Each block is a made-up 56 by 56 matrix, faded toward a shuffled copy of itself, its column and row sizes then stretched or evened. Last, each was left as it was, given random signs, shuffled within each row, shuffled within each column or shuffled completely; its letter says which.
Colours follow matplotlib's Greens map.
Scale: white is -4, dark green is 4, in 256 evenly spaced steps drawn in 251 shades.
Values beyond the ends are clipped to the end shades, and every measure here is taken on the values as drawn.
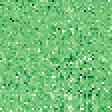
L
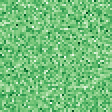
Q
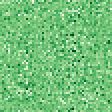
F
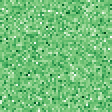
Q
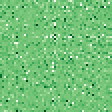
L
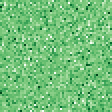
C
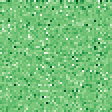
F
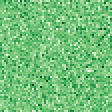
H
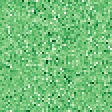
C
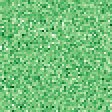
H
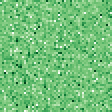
C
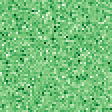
Q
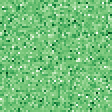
H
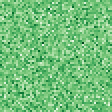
Q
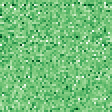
H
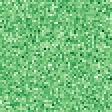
Q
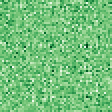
F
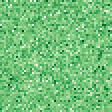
H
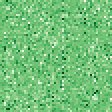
C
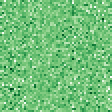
C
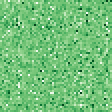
F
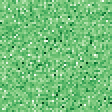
Q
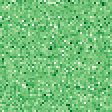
H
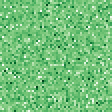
H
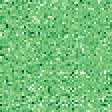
L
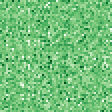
L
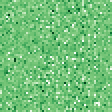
C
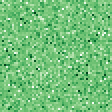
Q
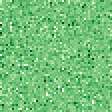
C
